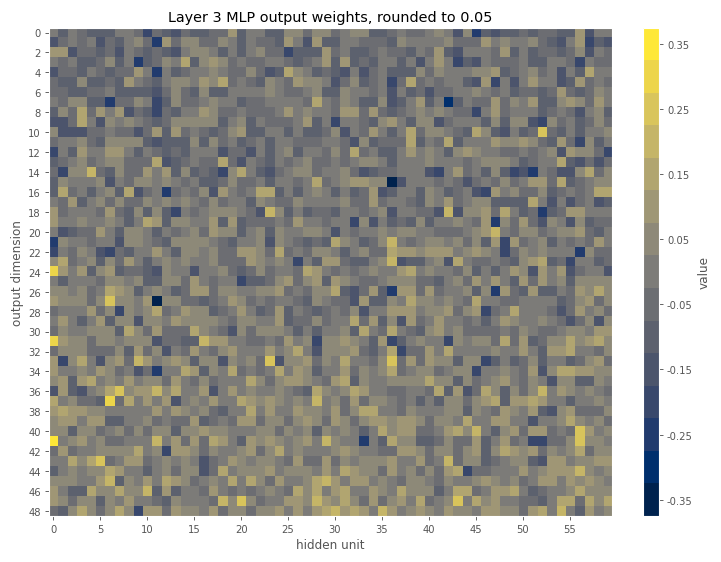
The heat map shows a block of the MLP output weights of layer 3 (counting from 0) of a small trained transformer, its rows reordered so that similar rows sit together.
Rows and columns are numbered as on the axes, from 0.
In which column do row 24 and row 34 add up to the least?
11
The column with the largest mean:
38
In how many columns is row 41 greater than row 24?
30
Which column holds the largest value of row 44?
56
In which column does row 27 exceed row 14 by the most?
6
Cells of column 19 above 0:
17
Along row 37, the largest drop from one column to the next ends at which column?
7
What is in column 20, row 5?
0
